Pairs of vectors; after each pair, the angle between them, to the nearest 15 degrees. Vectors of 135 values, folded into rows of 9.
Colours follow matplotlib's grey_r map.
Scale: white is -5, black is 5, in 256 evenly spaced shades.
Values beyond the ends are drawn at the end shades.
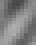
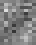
120 degrees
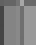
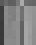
15 degrees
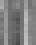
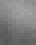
90 degrees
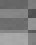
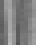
90 degrees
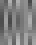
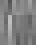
135 degrees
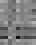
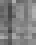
105 degrees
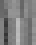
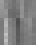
165 degrees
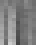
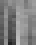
165 degrees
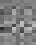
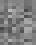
60 degrees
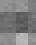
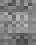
135 degrees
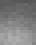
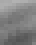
150 degrees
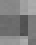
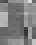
75 degrees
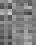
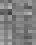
165 degrees
